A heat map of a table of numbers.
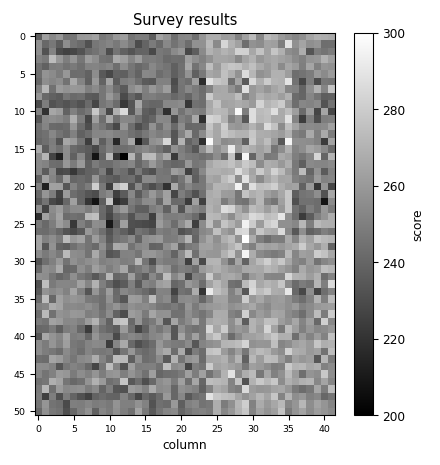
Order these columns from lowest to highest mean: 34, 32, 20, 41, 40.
20, 40, 41, 34, 32
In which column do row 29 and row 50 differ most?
4
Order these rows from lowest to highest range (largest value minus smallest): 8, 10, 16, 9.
8, 9, 10, 16
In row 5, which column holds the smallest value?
10
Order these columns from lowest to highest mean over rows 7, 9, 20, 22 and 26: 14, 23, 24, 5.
23, 5, 14, 24
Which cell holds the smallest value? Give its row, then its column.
16, 12
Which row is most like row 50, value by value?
49
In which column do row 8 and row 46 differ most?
12
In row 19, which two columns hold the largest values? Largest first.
29, 27
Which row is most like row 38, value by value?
43
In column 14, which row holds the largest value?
30
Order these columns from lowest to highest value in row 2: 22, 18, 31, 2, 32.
22, 18, 2, 32, 31
